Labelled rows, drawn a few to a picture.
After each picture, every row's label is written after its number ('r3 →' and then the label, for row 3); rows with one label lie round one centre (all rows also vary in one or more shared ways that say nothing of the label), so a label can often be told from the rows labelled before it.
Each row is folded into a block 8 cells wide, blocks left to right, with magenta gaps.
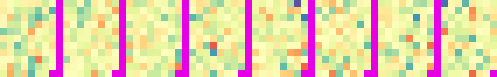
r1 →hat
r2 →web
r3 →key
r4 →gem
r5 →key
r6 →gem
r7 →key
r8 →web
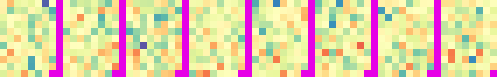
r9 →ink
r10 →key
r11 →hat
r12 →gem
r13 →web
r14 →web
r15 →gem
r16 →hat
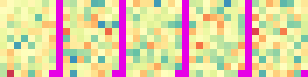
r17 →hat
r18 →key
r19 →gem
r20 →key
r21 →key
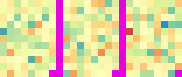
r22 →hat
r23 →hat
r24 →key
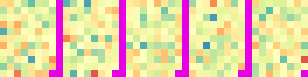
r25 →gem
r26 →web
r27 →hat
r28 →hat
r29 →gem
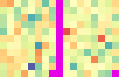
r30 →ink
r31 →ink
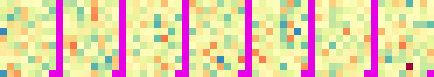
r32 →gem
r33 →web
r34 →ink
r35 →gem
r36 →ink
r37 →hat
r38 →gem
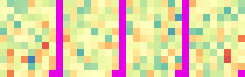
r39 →web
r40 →web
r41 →ink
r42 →hat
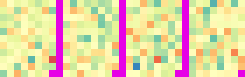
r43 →gem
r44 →key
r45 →ink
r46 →web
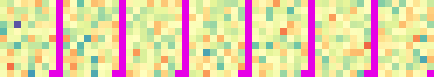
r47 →hat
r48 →hat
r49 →hat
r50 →key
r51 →hat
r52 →key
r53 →web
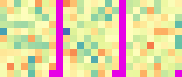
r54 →hat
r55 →hat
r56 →gem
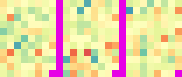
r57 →hat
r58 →web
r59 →web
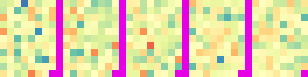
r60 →web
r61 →key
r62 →gem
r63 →gem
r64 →ink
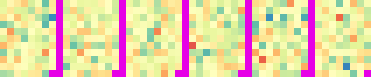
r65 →key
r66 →gem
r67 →hat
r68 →key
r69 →ink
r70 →ink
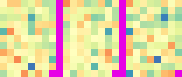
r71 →ink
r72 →ink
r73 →gem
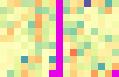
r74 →ink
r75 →web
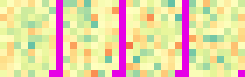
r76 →hat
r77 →web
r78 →key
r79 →web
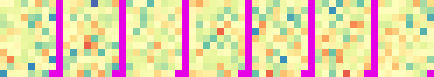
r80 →ink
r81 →gem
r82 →web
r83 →hat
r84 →gem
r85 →web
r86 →ink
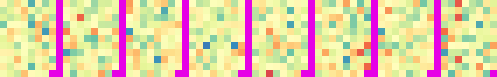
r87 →ink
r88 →key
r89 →hat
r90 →hat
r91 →gem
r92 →key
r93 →hat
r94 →key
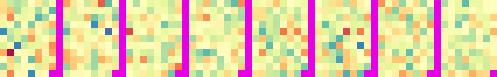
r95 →hat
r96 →ink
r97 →key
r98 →key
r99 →hat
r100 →hat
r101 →ink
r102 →web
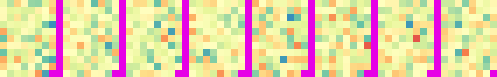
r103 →key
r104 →ink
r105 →ink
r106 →key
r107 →gem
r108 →key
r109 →ink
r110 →web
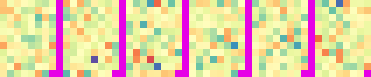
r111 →key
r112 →gem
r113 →web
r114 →ink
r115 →ink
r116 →web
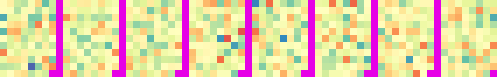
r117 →ink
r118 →hat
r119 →key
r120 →ink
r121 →web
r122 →ink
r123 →gem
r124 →key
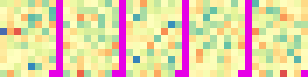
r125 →ink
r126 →key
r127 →gem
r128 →hat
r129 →web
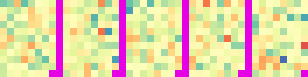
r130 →web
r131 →ink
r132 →web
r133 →ink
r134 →key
